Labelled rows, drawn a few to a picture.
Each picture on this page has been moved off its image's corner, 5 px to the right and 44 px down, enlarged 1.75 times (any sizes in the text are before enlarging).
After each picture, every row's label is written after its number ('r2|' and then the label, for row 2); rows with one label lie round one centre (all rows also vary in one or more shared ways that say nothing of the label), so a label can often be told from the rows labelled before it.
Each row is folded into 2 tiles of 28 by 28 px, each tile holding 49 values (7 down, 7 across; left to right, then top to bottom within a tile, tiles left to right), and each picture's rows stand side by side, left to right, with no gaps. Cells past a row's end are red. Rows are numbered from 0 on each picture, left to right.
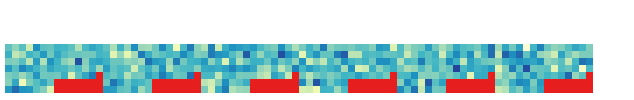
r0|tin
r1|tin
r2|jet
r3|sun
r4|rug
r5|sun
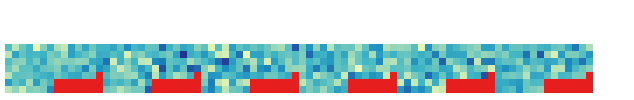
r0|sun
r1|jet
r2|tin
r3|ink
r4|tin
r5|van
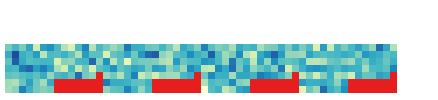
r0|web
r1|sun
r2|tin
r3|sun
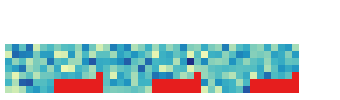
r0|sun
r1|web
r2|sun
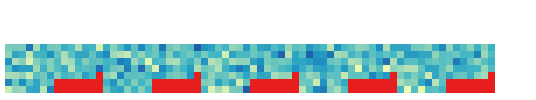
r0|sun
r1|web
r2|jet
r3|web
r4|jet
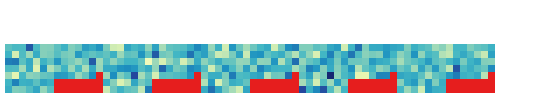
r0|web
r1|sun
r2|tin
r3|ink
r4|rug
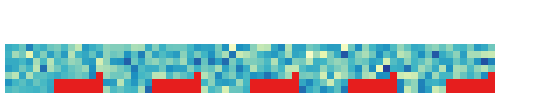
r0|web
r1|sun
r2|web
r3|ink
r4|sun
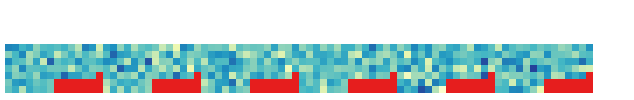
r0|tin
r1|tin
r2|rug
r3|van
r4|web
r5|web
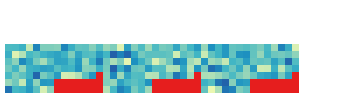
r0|jet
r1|rug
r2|sun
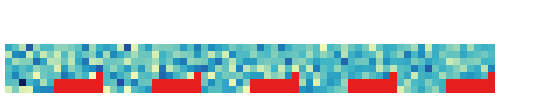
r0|rug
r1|rug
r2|web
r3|tin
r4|sun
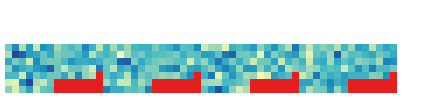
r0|jet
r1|ink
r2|van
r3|sun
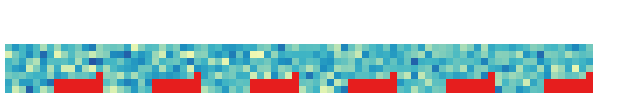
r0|sun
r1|sun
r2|van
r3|van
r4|web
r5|ink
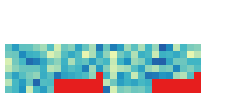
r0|rug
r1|jet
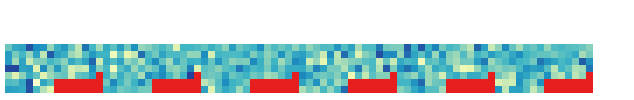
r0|web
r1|tin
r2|jet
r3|van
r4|web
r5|jet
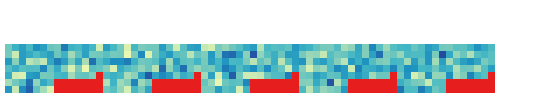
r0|jet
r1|tin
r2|sun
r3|jet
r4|ink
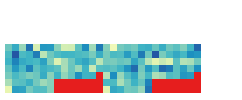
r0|web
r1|sun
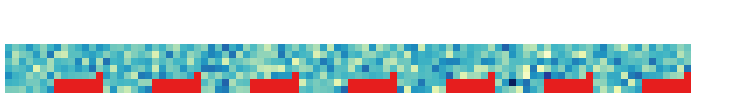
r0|van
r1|tin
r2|web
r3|ink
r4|jet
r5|rug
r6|jet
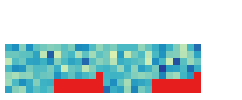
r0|ink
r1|rug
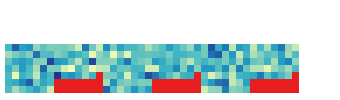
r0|web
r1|ink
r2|web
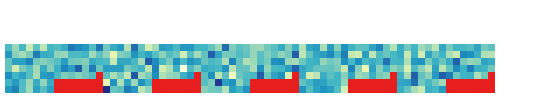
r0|van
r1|ink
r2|rug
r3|van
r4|van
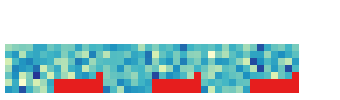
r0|ink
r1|ink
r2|jet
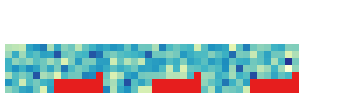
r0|sun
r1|jet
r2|web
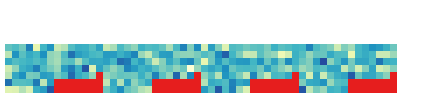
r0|sun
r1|web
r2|rug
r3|ink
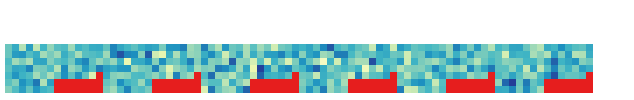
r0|rug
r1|van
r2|tin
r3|tin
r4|jet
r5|rug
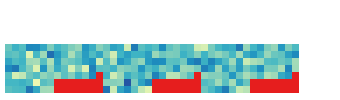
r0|web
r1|jet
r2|web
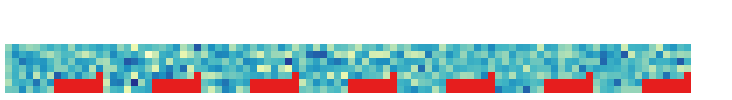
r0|rug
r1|rug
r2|sun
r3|rug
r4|web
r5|rug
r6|web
